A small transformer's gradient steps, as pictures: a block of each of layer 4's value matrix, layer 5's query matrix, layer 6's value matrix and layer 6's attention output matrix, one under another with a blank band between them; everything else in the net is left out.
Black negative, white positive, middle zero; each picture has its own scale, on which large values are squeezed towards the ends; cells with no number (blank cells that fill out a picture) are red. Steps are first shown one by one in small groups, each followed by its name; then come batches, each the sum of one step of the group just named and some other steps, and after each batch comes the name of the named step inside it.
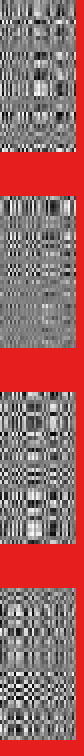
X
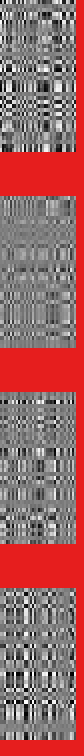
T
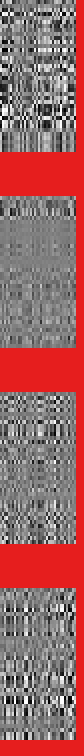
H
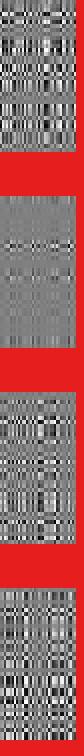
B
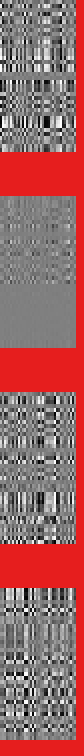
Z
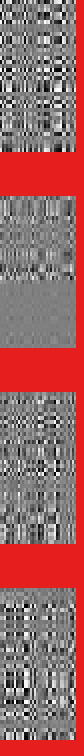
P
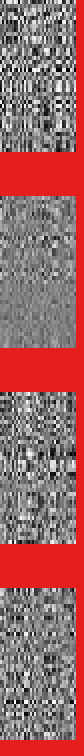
P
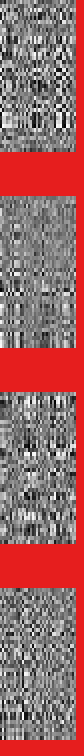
T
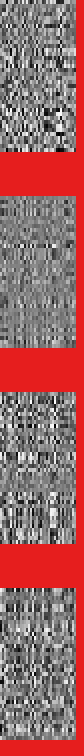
H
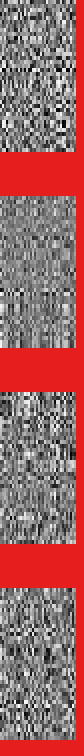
T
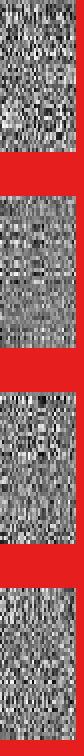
H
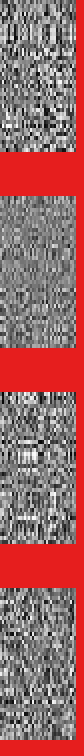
B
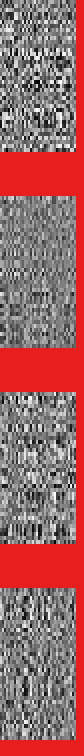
Z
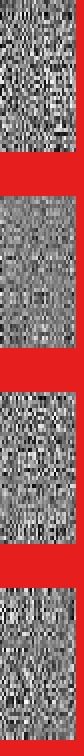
P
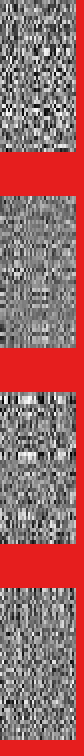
H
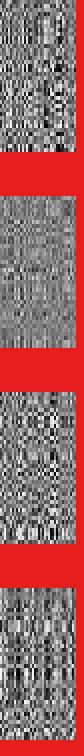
P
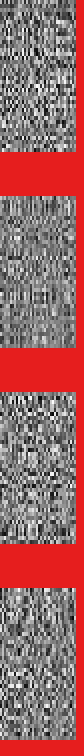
X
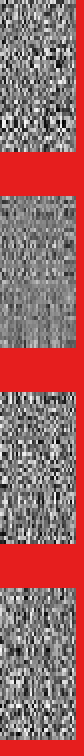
Z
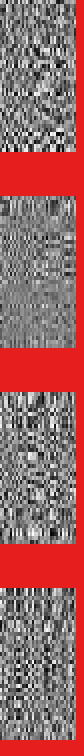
X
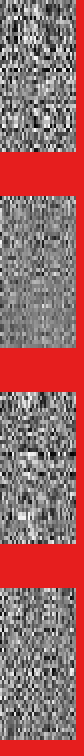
X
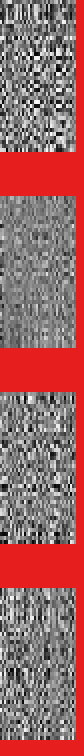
P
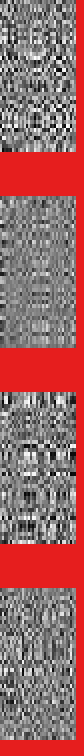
P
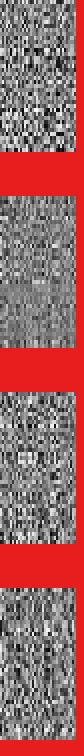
B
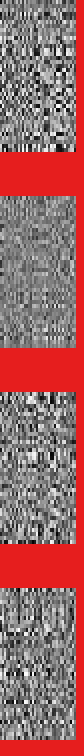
T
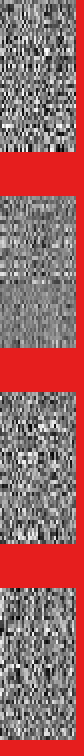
B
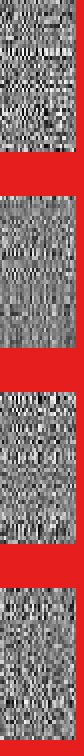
H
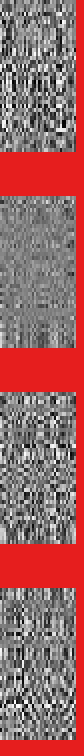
B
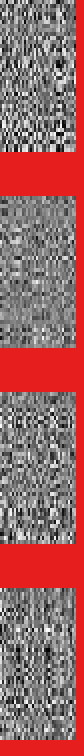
B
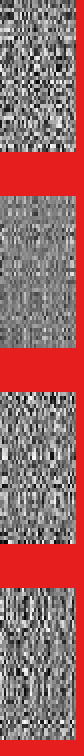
Z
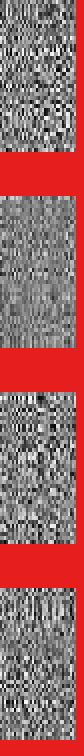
T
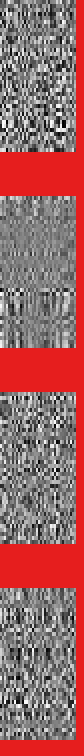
P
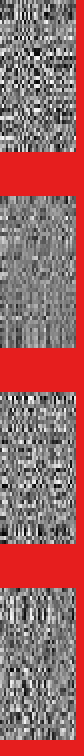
P
